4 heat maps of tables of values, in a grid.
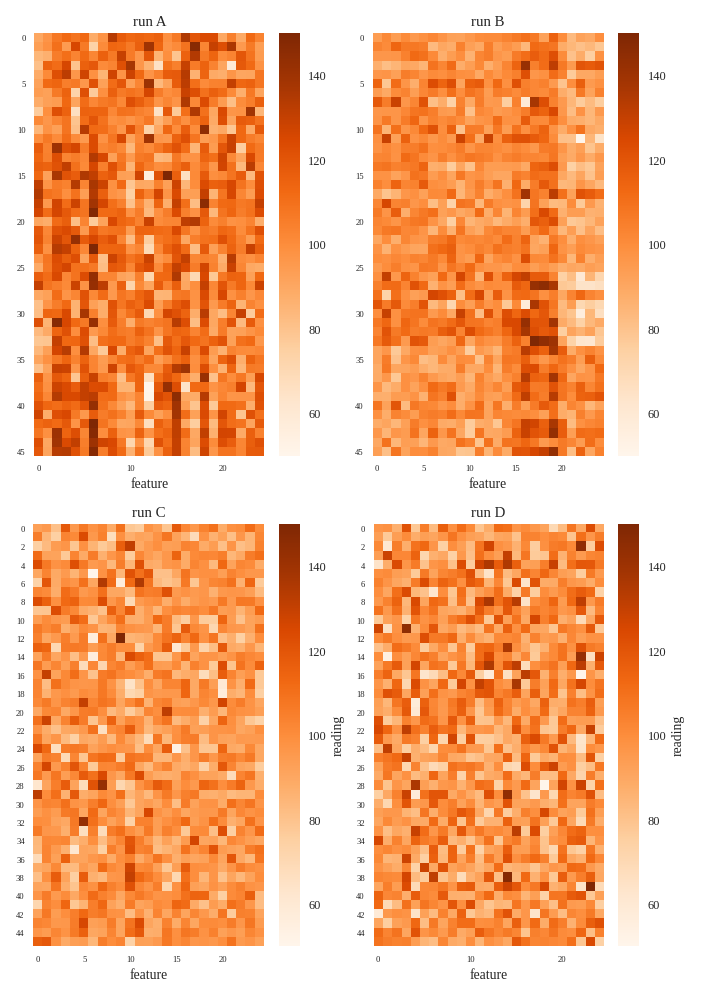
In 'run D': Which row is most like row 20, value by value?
19
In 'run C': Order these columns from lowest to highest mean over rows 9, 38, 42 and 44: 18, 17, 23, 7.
7, 18, 23, 17
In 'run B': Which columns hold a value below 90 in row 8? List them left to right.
10, 21, 23
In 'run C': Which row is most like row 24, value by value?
13
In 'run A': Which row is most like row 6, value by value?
20
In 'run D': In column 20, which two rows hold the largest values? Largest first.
28, 23
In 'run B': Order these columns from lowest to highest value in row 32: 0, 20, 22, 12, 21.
20, 22, 21, 0, 12
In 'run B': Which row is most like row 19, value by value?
40
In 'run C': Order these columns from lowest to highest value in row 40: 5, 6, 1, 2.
2, 5, 1, 6
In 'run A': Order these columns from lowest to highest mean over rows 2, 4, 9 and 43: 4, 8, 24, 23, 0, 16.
0, 4, 24, 23, 8, 16
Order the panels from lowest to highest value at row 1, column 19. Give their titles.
run C, run D, run B, run A
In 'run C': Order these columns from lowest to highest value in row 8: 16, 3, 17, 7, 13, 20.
16, 17, 13, 20, 3, 7
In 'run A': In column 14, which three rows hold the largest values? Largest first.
15, 38, 30
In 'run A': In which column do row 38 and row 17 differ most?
12
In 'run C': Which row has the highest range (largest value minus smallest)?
12
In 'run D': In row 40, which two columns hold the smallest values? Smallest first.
18, 23
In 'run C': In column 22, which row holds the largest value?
28
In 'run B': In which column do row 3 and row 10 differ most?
16
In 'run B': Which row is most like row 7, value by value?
29
